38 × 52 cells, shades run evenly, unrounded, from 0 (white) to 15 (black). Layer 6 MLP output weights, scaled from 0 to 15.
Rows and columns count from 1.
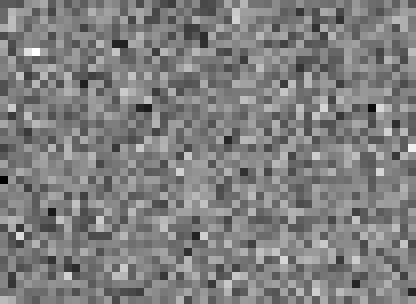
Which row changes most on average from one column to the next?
35
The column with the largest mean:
11
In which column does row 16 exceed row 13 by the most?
41
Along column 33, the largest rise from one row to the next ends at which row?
34
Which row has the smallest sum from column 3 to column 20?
7
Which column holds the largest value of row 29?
3
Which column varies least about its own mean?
8
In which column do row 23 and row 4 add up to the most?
40
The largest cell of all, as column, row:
1, 23
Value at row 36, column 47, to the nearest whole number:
7
